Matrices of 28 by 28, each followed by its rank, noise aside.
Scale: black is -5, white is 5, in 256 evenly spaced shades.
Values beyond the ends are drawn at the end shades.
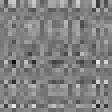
two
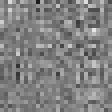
four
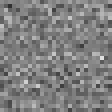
eight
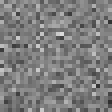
six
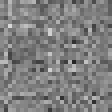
four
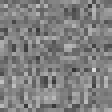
four
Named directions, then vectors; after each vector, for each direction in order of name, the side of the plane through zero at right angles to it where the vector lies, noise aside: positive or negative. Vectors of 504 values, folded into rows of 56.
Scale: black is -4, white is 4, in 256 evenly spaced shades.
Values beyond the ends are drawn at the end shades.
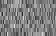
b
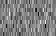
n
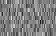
positive, negative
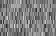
positive, positive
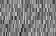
positive, positive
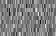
positive, negative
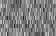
negative, negative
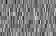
negative, positive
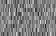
negative, positive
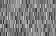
positive, positive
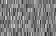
positive, negative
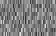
negative, negative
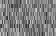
negative, negative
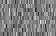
negative, positive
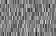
negative, positive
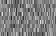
negative, positive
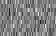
positive, negative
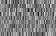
negative, positive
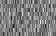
negative, positive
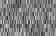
negative, negative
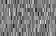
negative, positive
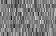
negative, positive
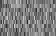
positive, positive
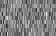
positive, positive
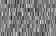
negative, positive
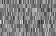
negative, negative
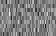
negative, positive
